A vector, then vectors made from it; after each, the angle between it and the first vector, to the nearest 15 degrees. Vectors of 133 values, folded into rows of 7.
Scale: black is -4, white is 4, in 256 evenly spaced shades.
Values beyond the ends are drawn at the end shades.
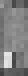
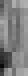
120 degrees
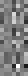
90 degrees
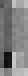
150 degrees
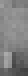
45 degrees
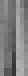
90 degrees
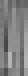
75 degrees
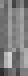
45 degrees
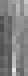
105 degrees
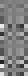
90 degrees
